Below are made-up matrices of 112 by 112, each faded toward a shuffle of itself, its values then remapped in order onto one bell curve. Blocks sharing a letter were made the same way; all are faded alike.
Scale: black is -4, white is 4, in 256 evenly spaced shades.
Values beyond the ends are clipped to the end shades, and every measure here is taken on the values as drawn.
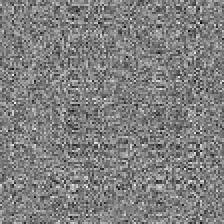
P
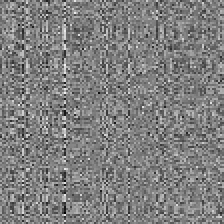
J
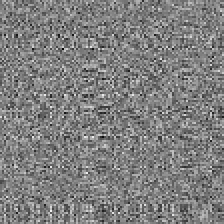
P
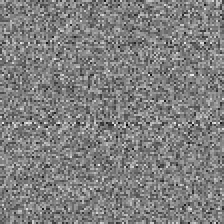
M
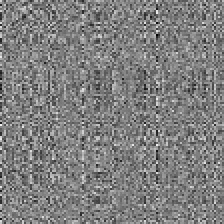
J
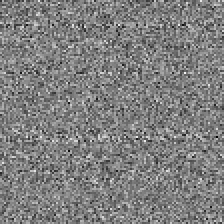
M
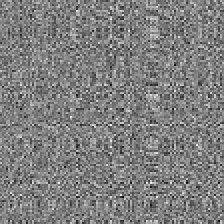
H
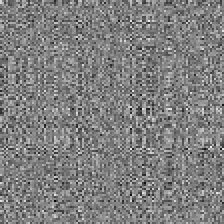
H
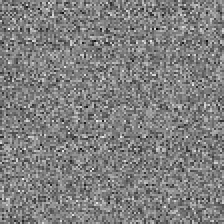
M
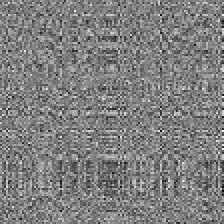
H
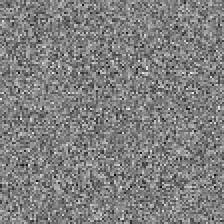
M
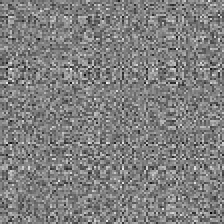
H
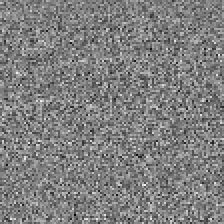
M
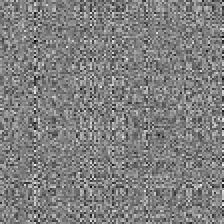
J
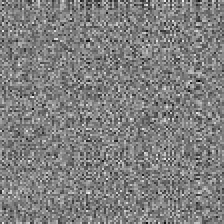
P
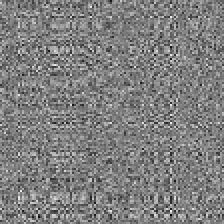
H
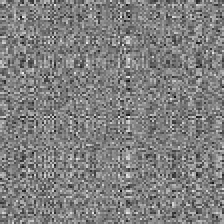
H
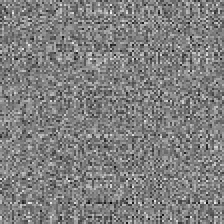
P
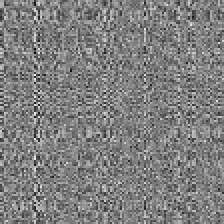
J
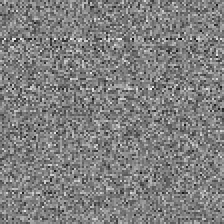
M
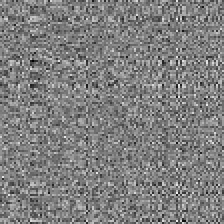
H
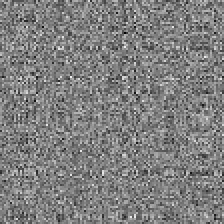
P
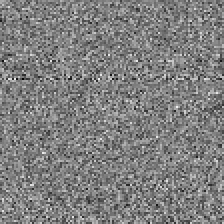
M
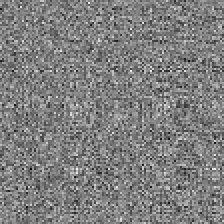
P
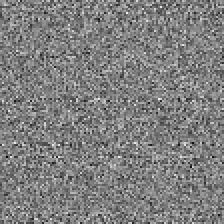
M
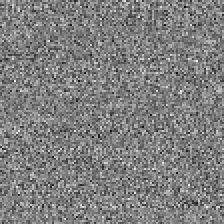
M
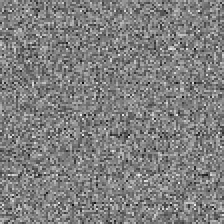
M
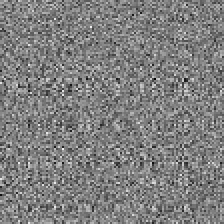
P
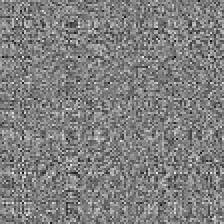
P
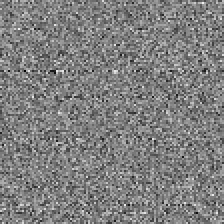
M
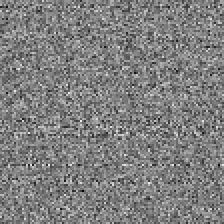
M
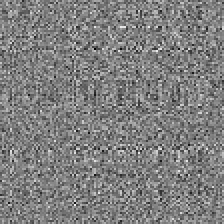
P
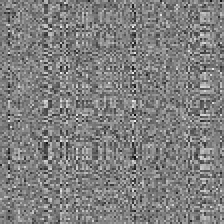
J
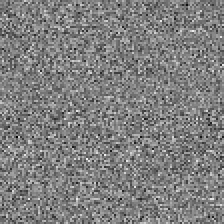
M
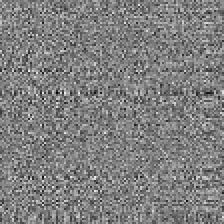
P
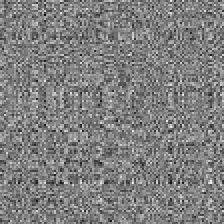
H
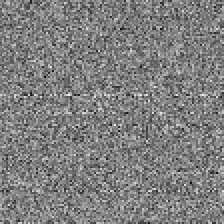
M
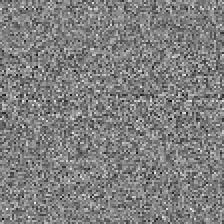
M
